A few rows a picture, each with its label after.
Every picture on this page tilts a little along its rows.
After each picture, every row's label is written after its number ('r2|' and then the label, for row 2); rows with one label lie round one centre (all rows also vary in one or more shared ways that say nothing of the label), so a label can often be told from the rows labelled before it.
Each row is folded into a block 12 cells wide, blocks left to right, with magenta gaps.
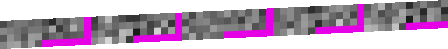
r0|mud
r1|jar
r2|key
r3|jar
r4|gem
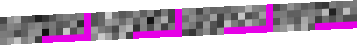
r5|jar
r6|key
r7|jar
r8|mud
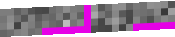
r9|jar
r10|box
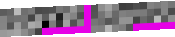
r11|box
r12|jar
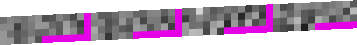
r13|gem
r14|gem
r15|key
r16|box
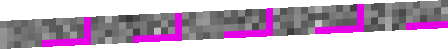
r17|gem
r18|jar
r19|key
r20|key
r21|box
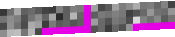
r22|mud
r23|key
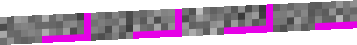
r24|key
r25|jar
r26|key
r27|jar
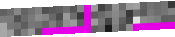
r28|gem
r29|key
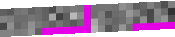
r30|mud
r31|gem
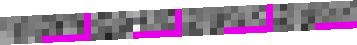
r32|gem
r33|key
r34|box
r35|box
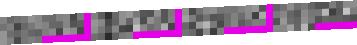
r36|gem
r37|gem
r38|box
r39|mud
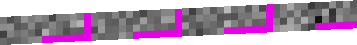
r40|mud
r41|mud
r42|key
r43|box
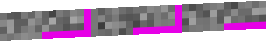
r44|mud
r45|box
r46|mud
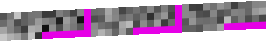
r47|gem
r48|key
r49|mud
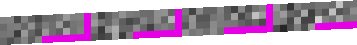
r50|jar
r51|box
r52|mud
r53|jar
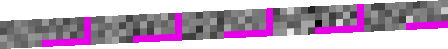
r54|key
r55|box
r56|jar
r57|jar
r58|mud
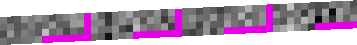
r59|mud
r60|gem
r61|jar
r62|box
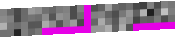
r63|gem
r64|mud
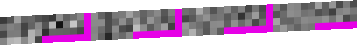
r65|mud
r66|gem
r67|key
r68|key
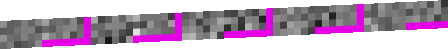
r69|key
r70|key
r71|gem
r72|box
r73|key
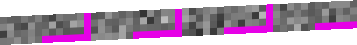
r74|mud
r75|mud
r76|box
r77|box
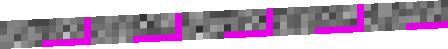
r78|jar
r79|mud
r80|jar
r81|mud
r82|key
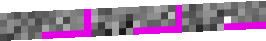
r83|jar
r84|box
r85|key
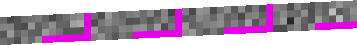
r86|mud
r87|key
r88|key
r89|jar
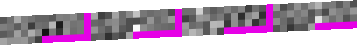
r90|box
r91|key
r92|key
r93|key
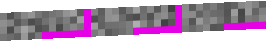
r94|box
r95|key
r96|box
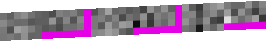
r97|box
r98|box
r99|gem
